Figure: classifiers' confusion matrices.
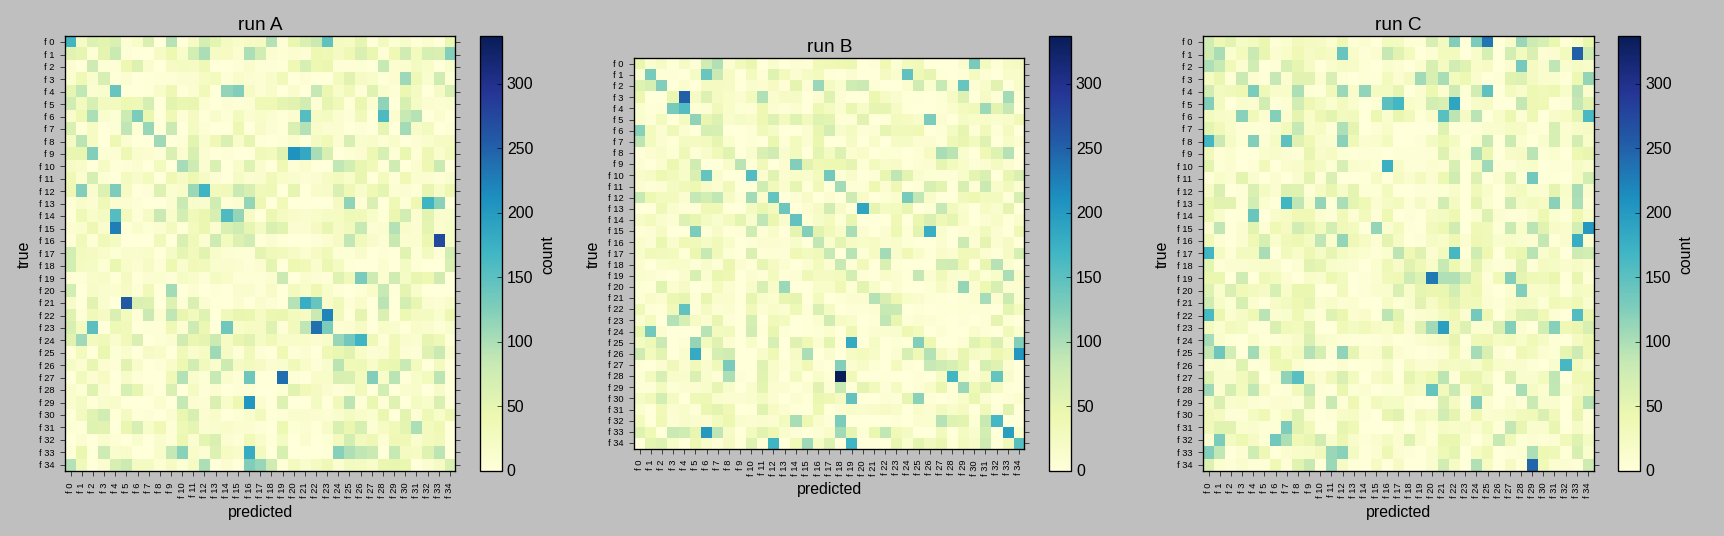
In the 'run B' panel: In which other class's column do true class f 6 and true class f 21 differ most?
f 0
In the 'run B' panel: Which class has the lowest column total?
f 9
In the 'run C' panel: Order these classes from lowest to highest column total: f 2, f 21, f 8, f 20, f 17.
f 2, f 17, f 20, f 8, f 21
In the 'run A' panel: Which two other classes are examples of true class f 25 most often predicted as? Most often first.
f 13, f 33
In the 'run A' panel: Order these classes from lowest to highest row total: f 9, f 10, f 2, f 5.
f 2, f 10, f 5, f 9
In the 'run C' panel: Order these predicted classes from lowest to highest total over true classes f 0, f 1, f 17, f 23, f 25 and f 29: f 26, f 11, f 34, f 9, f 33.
f 26, f 11, f 9, f 34, f 33
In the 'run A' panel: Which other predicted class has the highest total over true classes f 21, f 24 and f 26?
f 5
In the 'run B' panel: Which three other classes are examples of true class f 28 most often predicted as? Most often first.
f 18, f 32, f 8
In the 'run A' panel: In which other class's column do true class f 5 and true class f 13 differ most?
f 32
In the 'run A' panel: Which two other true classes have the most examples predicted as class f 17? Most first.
f 34, f 1
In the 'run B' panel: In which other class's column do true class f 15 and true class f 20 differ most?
f 26
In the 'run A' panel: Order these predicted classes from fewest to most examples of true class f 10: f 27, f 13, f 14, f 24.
f 14, f 27, f 13, f 24
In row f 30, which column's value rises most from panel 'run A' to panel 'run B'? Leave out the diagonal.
f 19
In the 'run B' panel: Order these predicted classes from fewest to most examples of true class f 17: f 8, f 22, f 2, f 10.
f 8, f 2, f 10, f 22
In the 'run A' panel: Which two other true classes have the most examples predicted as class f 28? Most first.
f 6, f 5
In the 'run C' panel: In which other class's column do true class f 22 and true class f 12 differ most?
f 0
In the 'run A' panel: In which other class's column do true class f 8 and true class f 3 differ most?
f 30
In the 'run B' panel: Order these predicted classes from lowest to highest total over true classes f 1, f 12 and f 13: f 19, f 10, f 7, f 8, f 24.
f 8, f 19, f 10, f 7, f 24
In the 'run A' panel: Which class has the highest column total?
f 16
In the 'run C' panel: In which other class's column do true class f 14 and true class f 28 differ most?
f 20
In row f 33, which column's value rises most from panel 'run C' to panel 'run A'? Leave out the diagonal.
f 16
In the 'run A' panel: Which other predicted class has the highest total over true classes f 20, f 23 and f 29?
f 22
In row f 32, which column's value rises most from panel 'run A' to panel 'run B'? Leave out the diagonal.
f 18
